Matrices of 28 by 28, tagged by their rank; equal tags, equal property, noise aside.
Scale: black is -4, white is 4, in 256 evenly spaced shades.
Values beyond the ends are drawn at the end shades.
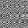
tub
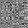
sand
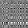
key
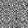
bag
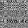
sand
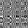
tub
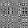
tub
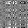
tub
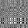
key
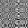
sand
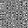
bag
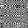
tub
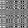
tub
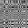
tub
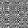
tub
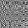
sand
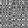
tub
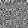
sand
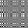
key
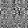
bag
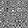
bag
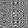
tub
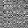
bag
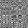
bag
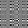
key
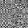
bag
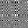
key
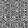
sand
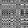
tub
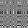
key
